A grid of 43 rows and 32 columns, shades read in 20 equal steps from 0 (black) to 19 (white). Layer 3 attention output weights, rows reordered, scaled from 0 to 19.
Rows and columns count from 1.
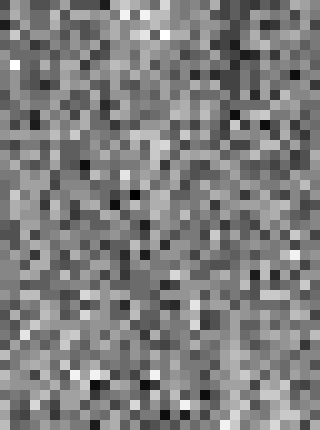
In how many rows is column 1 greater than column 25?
15
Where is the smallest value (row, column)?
20, 14
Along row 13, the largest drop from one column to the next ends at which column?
25
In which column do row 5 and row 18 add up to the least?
22
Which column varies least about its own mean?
32
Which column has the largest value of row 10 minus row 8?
30
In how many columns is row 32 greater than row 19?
14
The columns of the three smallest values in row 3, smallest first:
1, 27, 28
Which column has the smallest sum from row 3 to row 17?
24
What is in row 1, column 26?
4
